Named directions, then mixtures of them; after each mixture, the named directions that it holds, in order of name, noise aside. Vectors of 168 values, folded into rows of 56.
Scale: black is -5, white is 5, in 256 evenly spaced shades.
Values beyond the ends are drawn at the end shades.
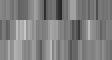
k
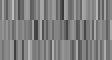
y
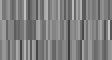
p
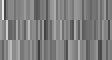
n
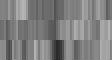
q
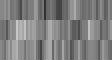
k.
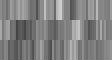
k.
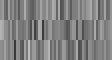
p, y.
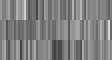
p, q.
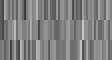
n, p, y.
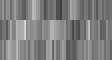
k.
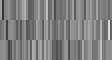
n, p, q.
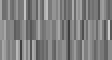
p.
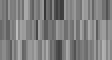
k, q, y.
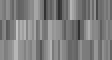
k.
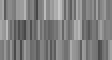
k, n, p.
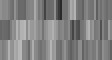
k.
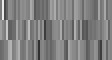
n.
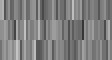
k, n, p.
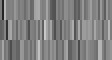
n.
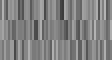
y.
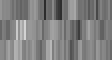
k.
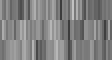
k, p, q.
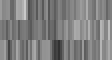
p, q.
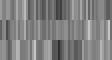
k, p, q.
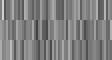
n, y.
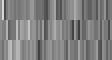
k, n.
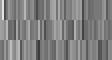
n, p.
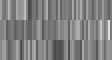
p, q.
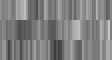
k, p, q.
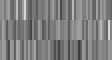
p, q, y.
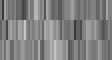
k, n, q.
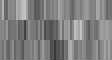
k, n, q.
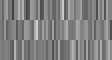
y.
